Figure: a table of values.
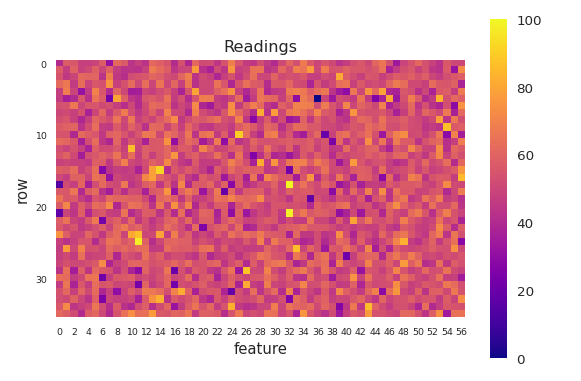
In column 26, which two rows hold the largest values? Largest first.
29, 31
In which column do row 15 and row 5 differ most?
36
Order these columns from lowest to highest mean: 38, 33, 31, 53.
38, 31, 33, 53
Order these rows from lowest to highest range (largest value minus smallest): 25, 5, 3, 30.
3, 30, 25, 5
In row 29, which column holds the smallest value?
16
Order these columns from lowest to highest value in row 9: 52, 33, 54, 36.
52, 36, 33, 54
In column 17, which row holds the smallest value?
4
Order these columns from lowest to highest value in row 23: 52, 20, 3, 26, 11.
20, 26, 3, 52, 11
